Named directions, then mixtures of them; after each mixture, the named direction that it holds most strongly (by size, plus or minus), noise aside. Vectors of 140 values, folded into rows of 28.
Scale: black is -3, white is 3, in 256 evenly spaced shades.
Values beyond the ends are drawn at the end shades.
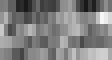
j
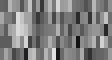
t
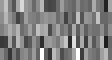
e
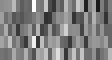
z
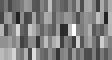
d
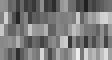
j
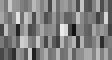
d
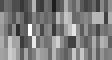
z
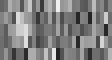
t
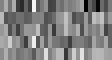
z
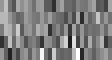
e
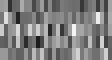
e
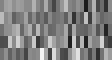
e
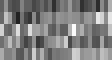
j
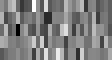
z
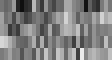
j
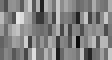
t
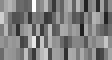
z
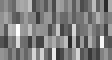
e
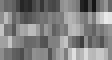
j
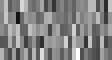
e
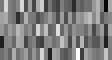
e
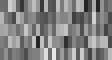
z
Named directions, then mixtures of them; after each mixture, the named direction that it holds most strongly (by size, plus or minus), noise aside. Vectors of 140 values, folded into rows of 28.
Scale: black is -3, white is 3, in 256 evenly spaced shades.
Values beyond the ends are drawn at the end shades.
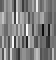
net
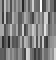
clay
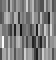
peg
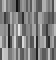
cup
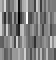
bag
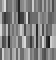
cup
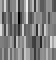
bag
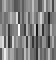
cup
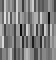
peg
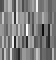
net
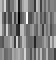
bag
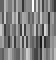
clay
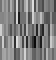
peg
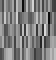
clay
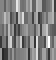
cup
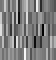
bag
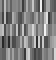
clay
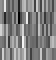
bag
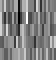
bag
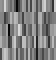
cup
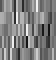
net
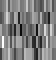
peg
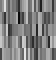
cup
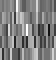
net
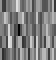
cup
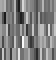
net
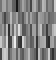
cup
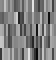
peg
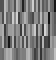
clay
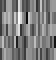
bag
